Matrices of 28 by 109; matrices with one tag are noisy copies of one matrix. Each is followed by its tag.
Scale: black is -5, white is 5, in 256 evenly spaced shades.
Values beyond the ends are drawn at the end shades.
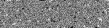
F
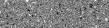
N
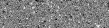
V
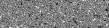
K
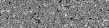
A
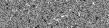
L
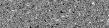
L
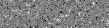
L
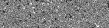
V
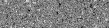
N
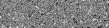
K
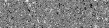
N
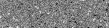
K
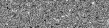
L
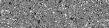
A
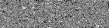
V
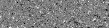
K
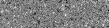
A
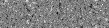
N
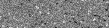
K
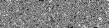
F
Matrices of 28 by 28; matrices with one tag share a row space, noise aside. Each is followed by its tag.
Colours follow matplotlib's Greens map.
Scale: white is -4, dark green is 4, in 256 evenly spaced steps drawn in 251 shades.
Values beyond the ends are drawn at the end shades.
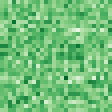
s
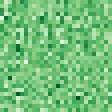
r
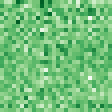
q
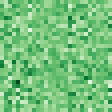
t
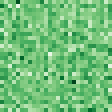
t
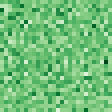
r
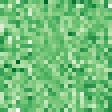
t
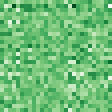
t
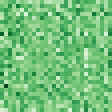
r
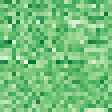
s
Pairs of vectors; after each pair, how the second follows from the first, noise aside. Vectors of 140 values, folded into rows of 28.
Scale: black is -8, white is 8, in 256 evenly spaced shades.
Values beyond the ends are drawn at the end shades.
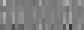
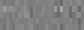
wrapped around, negated, shrunk.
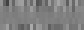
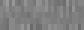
negated, shrunk.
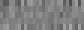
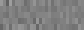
wrapped around, negated, shrunk.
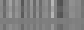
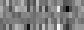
wrapped around, scaled up.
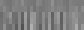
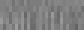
negated, shrunk.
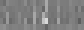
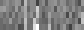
wrapped around, scaled up.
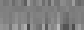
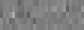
wrapped around, shrunk.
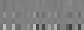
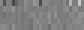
reversed, partly zeroed.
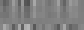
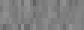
negated, shrunk.
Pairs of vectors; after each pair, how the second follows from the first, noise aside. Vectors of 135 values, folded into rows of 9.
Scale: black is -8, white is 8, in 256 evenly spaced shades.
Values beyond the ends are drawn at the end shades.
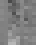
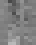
copied.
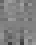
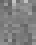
reversed, negated.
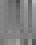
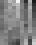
negated, scaled up.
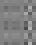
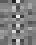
wrapped around, scaled up.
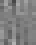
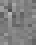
wrapped around, negated.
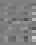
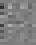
reversed, negated.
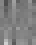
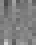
copied.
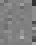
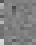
reversed, negated.
